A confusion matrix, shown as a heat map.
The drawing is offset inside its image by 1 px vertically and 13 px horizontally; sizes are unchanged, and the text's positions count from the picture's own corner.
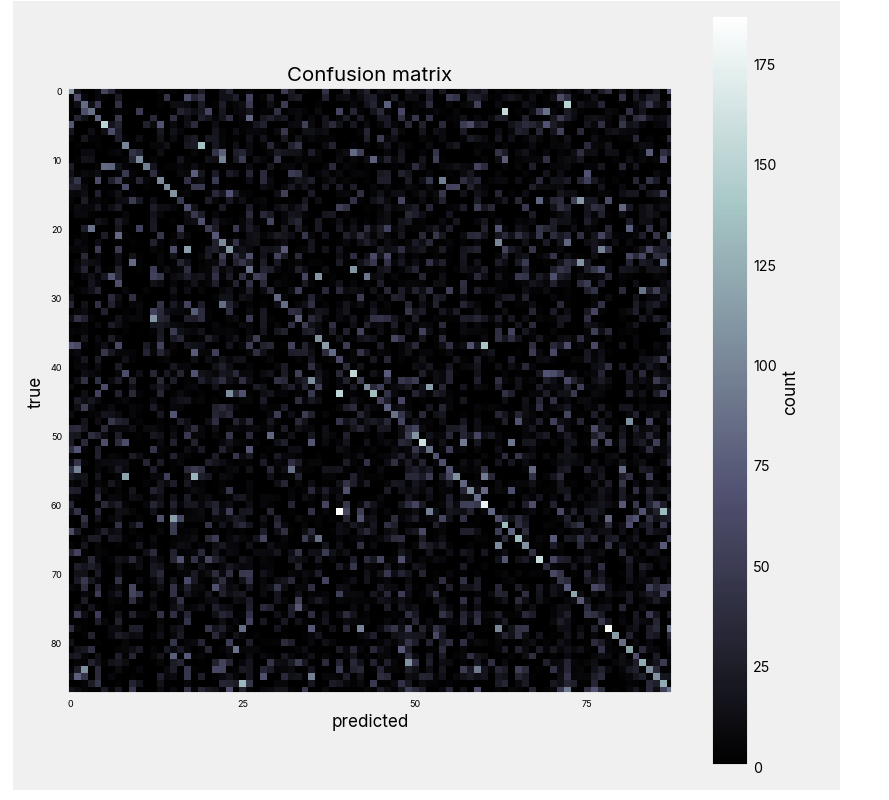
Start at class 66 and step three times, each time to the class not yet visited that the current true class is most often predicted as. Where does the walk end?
23
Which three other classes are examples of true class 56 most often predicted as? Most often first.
18, 8, 60
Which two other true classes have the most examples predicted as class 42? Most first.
78, 62
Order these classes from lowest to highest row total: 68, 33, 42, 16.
16, 33, 68, 42
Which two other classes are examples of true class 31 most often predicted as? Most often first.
22, 17
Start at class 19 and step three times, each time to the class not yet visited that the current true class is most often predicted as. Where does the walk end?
49
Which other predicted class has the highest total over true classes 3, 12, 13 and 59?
63
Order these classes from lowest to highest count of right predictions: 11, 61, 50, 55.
55, 61, 11, 50
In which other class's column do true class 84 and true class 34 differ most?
2
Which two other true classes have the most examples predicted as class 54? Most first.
13, 62
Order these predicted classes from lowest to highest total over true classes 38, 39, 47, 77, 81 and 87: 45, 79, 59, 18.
79, 45, 18, 59
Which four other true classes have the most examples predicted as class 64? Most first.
51, 58, 35, 36
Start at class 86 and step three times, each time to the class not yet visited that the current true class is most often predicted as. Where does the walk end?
33
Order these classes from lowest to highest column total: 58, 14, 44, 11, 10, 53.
11, 14, 10, 53, 58, 44
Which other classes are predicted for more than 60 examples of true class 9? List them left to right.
22, 41, 84
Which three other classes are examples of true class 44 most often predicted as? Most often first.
39, 23, 25
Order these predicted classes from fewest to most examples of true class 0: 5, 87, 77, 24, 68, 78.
24, 68, 77, 78, 5, 87
